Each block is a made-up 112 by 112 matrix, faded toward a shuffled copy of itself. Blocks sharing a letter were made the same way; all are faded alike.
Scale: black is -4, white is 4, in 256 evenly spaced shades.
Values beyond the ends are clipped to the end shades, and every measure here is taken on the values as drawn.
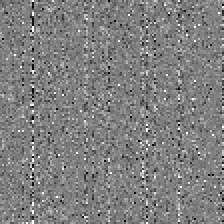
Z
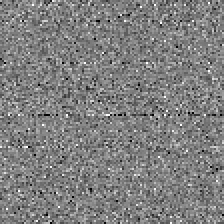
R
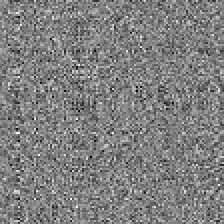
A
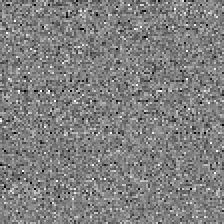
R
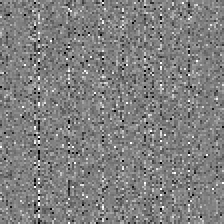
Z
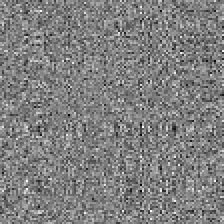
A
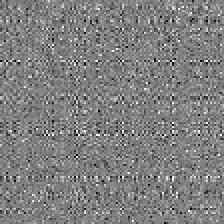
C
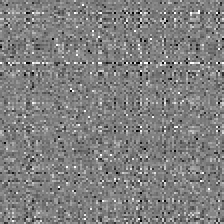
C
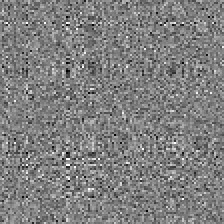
A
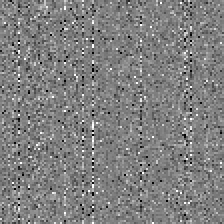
Z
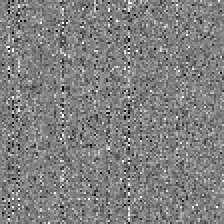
Z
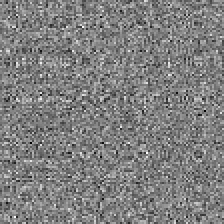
A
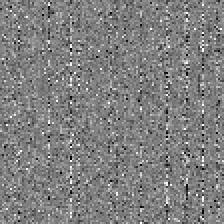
Z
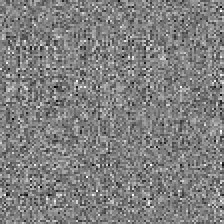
A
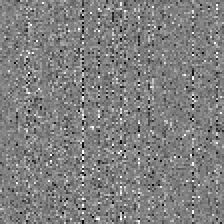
Z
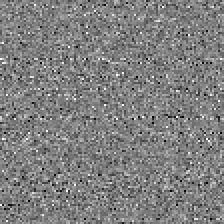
R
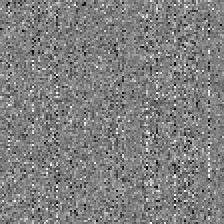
Z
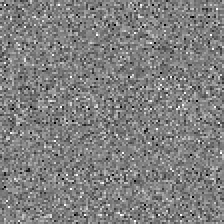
R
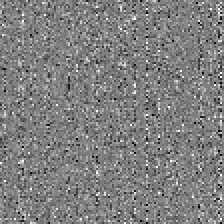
Z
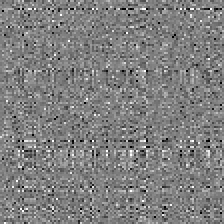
C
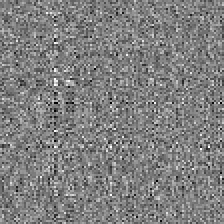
A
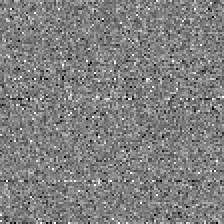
R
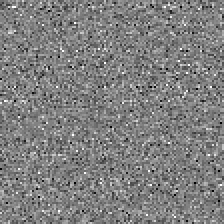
R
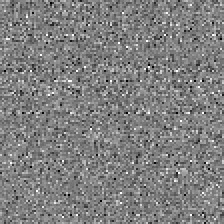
R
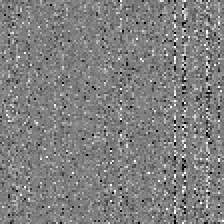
Z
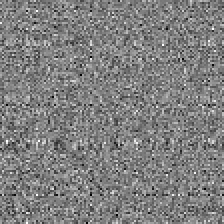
A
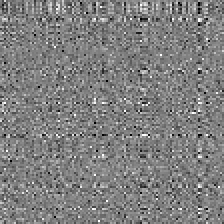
C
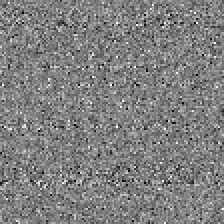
R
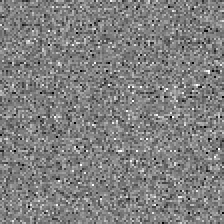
R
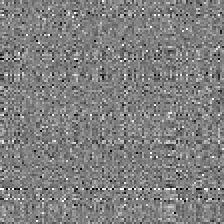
C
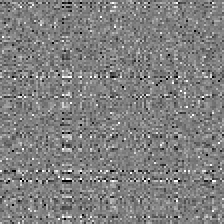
C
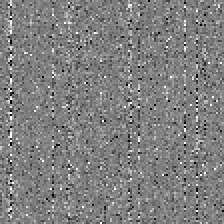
Z
